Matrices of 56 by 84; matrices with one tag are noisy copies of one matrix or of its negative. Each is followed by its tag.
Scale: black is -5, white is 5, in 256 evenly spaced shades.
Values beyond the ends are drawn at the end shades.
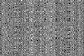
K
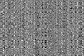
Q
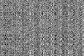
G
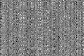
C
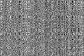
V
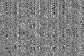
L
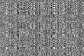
L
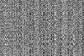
G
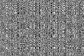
L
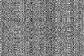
K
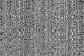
V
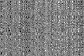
V
